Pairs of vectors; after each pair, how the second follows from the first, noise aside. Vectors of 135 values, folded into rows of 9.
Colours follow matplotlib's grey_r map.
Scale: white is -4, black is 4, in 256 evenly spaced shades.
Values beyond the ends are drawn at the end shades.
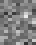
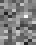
copied.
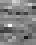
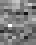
copied.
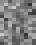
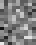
wrapped around, negated.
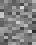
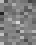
reversed, partly zeroed.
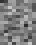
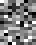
negated, scaled up.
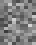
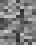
wrapped around, negated.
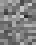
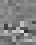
wrapped around, partly zeroed.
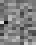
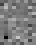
wrapped around, partly zeroed.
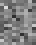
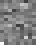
wrapped around, partly zeroed.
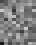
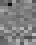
wrapped around, partly zeroed.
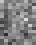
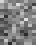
copied.
